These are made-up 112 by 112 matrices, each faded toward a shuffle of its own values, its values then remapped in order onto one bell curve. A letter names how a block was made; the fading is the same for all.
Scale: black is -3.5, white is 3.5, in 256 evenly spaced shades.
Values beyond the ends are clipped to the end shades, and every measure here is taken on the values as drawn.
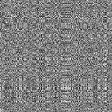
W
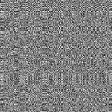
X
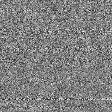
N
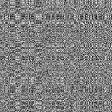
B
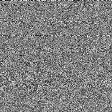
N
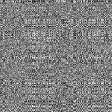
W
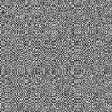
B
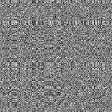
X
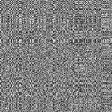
B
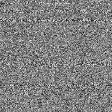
N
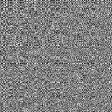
W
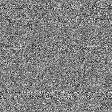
N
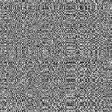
X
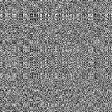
W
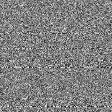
N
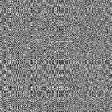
X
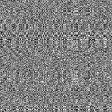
W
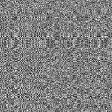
W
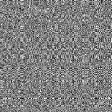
W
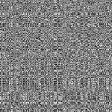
X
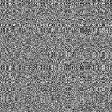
W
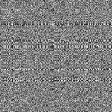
W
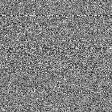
N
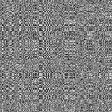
B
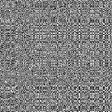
B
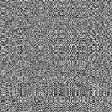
X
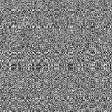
W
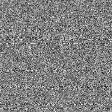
N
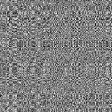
X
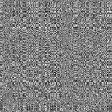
X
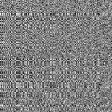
B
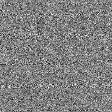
N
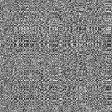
W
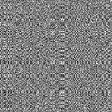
B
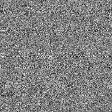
N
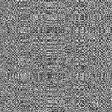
X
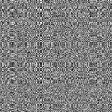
B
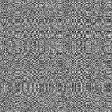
B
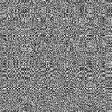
W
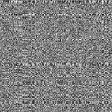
W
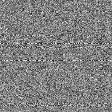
N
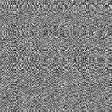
X
